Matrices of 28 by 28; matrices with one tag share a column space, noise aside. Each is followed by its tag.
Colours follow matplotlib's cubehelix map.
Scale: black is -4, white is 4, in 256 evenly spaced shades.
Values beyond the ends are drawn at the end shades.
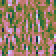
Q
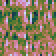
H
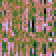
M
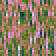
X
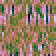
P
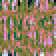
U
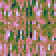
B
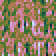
M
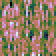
B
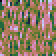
H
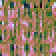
B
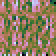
U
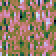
H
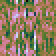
X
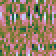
P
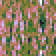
Q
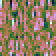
H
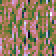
X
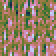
B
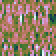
P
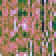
M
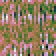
P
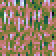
H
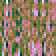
M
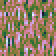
X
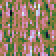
B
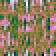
U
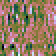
P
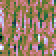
Q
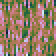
B
